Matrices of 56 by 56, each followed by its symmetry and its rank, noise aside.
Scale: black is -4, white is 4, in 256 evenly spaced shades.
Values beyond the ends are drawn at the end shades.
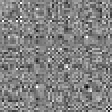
symmetric, rank six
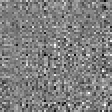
no symmetry, rank six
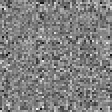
no symmetry, rank seven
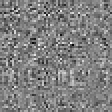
no symmetry, rank six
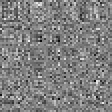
no symmetry, rank seven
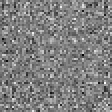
no symmetry, rank six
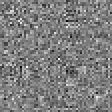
symmetric, rank seven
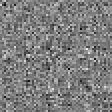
symmetric, rank seven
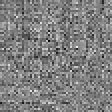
no symmetry, rank seven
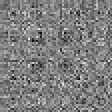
symmetric, rank seven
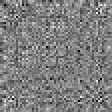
symmetric, rank six
